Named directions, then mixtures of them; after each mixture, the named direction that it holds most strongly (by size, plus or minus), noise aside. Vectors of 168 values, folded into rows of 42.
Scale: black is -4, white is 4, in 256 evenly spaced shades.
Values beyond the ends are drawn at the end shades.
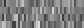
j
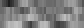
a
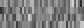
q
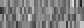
q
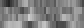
a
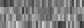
q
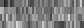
q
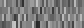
j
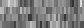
a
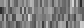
q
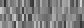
q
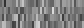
j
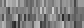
j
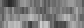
a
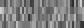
q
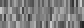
q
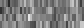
q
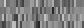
j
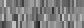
j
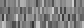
j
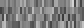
q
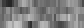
a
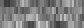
a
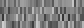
j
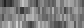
a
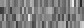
q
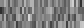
q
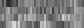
a
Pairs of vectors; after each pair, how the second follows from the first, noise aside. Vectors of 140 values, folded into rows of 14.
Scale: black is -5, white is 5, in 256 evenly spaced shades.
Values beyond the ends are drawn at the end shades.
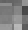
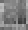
wrapped around, negated.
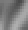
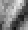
negated, scaled up.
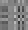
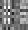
reversed, negated, scaled up.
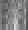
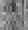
wrapped around, negated.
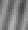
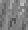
negated, partly zeroed.
